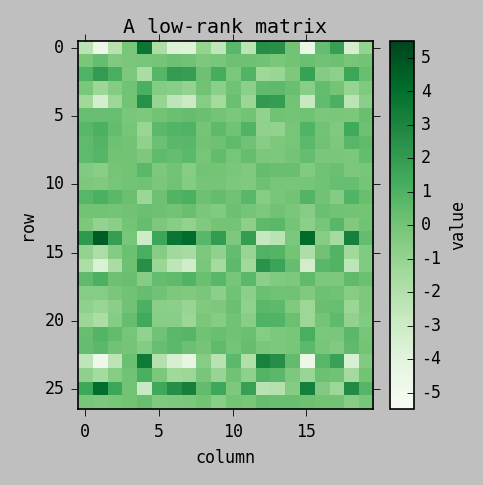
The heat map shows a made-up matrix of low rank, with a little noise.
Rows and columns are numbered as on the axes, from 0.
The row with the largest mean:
14
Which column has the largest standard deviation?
1
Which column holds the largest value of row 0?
4
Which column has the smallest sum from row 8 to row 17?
15
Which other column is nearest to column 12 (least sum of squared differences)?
13
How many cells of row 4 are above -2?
15
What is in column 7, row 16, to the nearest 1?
-3
